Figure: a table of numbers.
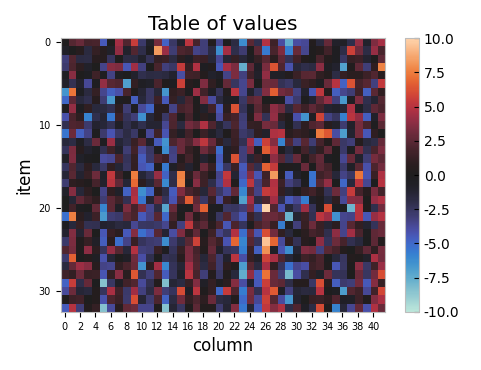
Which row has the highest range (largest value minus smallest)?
20
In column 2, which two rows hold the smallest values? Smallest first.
11, 32
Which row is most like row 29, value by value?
32
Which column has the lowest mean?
23
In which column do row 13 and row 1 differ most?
26
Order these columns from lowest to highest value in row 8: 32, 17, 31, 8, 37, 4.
8, 4, 17, 31, 32, 37
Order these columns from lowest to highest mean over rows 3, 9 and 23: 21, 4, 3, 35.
3, 4, 35, 21
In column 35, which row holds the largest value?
5
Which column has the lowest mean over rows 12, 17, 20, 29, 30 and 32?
13
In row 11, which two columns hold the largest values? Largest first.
33, 34
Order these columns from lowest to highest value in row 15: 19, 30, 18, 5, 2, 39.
39, 5, 2, 30, 19, 18
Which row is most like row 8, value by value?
14
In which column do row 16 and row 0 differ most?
15
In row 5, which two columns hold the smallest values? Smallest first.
8, 36
